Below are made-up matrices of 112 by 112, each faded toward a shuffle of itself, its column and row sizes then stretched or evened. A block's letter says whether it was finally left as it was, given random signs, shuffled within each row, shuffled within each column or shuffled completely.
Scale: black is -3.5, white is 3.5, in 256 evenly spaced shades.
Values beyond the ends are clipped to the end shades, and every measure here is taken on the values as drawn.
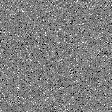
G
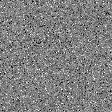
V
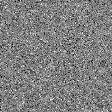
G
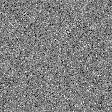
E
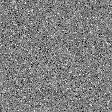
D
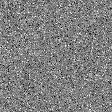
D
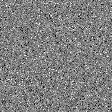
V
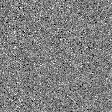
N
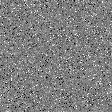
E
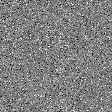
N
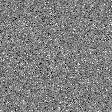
V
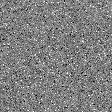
E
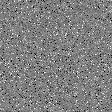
E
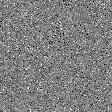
E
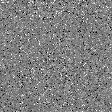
N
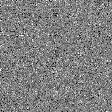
G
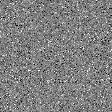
N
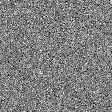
E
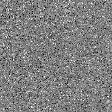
G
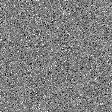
D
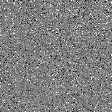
G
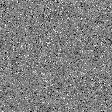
D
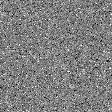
V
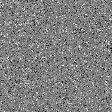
N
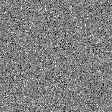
D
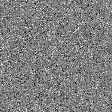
D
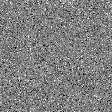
N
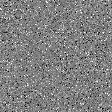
N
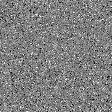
V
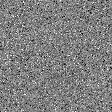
E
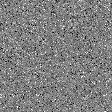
D
